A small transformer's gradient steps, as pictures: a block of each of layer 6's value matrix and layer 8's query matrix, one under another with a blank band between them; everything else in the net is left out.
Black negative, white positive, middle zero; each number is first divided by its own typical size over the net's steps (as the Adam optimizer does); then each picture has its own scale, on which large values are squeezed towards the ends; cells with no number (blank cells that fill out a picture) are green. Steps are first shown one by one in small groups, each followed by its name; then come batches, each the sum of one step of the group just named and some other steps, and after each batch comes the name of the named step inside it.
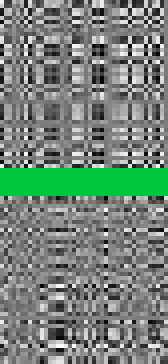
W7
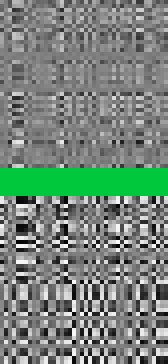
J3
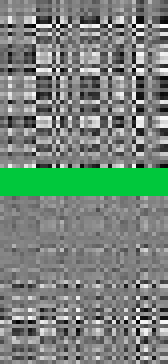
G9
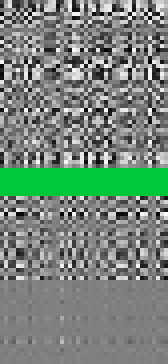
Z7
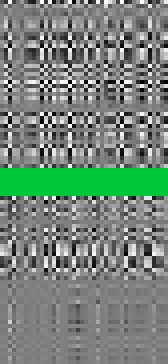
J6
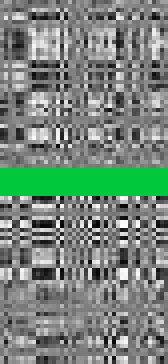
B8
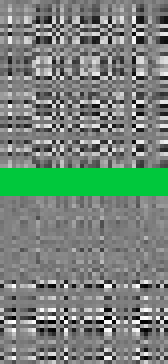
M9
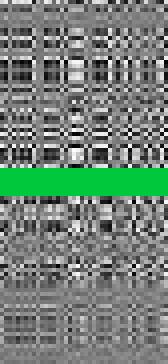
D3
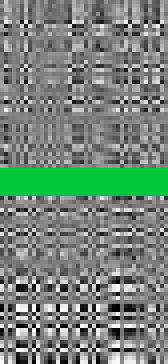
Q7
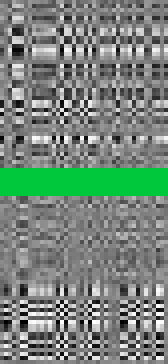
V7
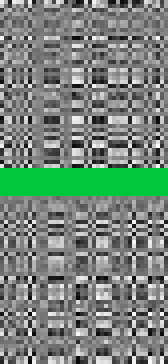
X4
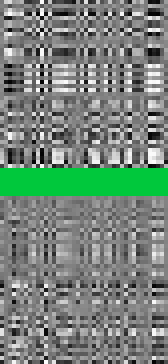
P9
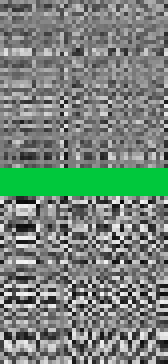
J3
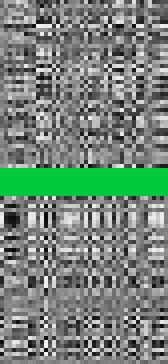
G9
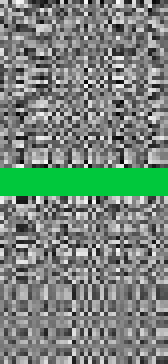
J3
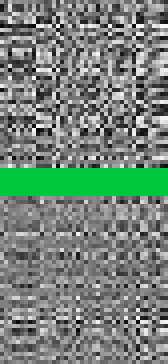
G9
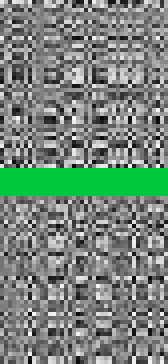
X4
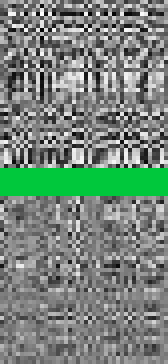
D3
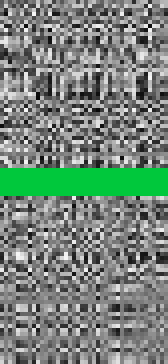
Q7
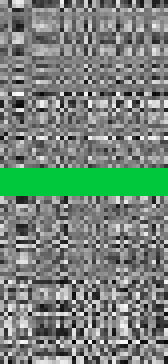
J3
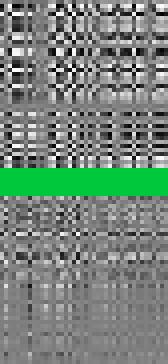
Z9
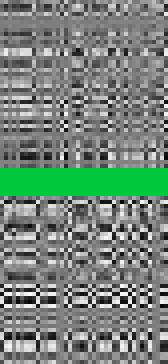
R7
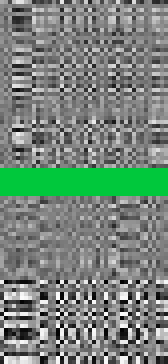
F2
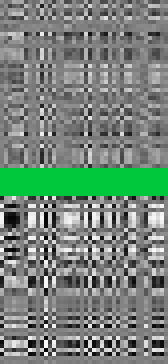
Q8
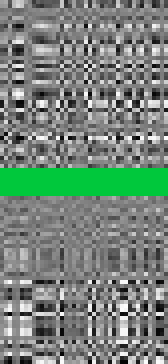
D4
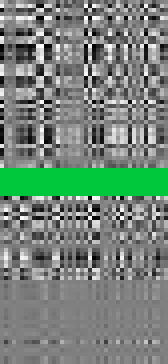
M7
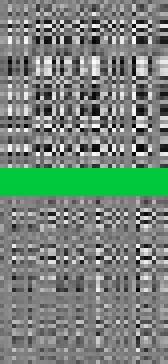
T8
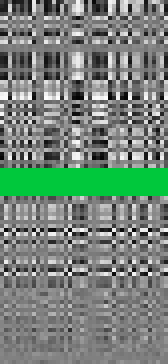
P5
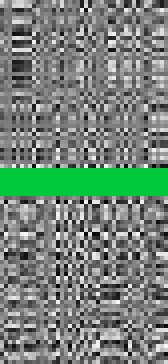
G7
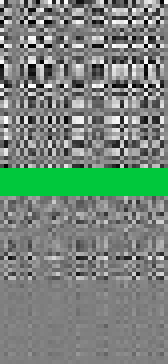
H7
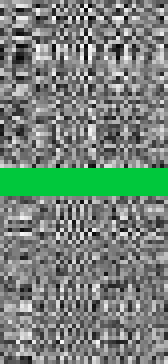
G7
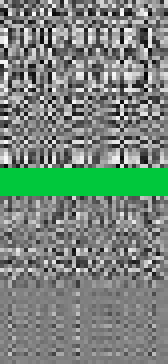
H7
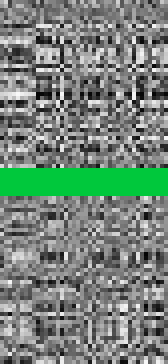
D4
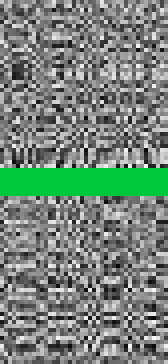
G7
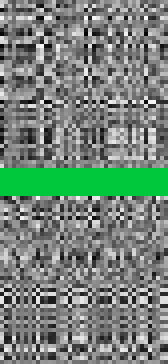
M7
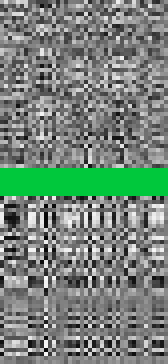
Q8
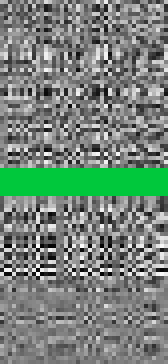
T8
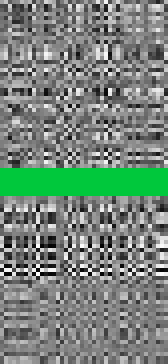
F2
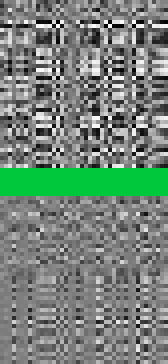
T8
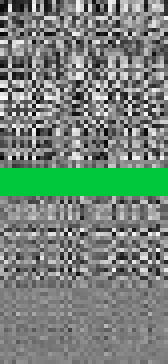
P5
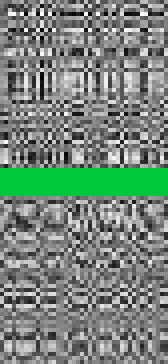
R7
